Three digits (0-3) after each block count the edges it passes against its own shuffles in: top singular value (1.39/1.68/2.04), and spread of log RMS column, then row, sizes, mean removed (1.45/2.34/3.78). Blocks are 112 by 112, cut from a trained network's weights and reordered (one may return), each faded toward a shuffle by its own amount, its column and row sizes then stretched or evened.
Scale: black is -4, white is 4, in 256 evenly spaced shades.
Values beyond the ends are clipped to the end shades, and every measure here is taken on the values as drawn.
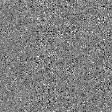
0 2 1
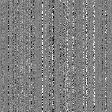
3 3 0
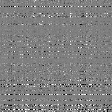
2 1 3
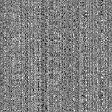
3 2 1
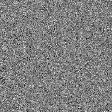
1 1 0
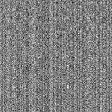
3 0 1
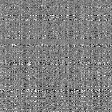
3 0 3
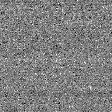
1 1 0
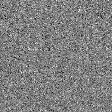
1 0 1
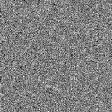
2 1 0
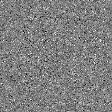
0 1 1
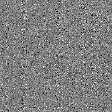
1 2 1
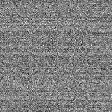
3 1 0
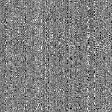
2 2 1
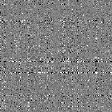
2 2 2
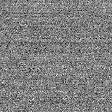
2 0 1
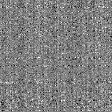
2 0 2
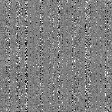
1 3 0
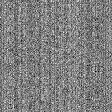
3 0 0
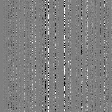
3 3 0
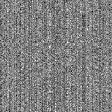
3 1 0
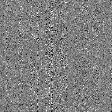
1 2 0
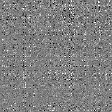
1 2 2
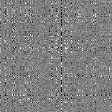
3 3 2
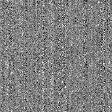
1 2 0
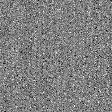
0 1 0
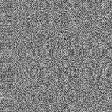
3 1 0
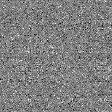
1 1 1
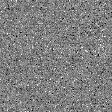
0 1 0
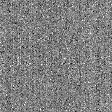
1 0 1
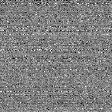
2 0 2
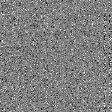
0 2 0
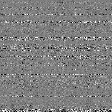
1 1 3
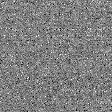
0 0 1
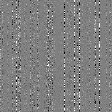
2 3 0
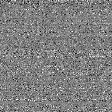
1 0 2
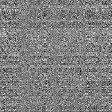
3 2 0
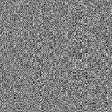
3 2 0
